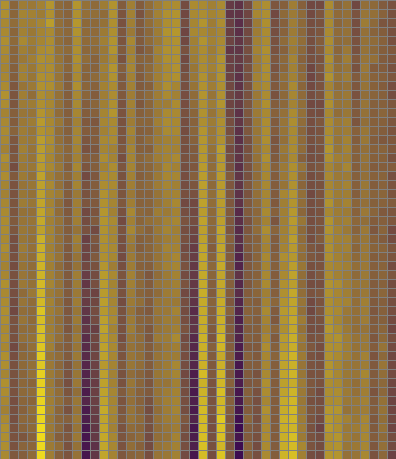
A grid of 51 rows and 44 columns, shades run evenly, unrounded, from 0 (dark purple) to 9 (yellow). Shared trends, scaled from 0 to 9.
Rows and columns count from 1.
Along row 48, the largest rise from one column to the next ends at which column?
23
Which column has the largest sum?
5
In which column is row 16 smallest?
27
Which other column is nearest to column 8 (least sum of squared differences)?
42
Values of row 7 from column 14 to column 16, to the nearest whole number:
3 5 4
